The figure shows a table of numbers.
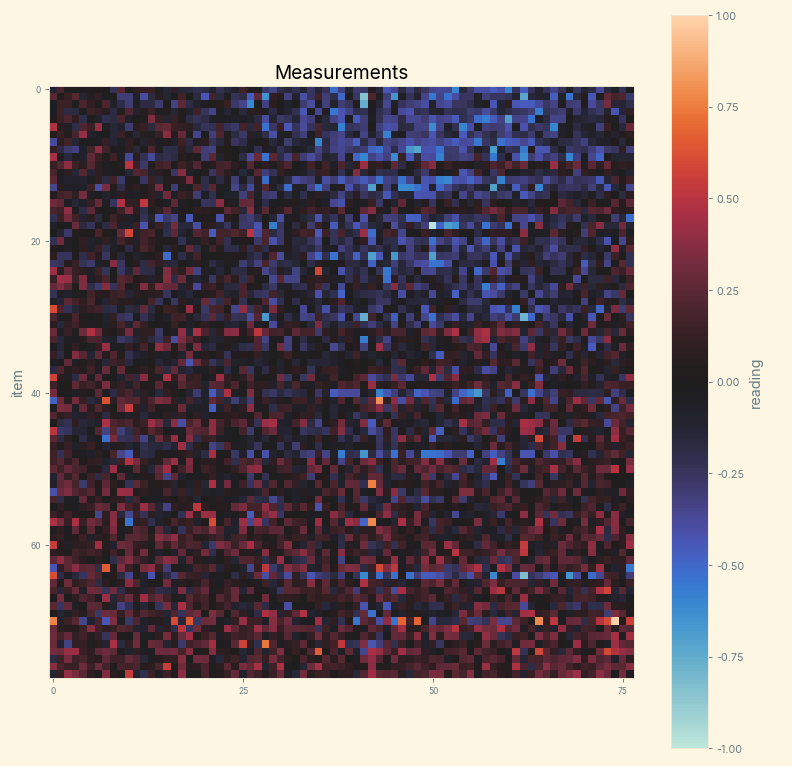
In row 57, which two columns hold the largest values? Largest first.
42, 21
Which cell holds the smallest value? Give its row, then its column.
18, 50
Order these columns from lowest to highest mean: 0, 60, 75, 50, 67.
50, 60, 67, 75, 0
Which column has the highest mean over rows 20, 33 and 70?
74
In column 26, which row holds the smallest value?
2
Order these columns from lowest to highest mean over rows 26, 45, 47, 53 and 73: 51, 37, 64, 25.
51, 64, 37, 25
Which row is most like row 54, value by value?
31
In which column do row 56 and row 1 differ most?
62
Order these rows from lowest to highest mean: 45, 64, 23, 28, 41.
64, 23, 28, 45, 41
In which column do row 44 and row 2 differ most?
41
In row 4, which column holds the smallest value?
60
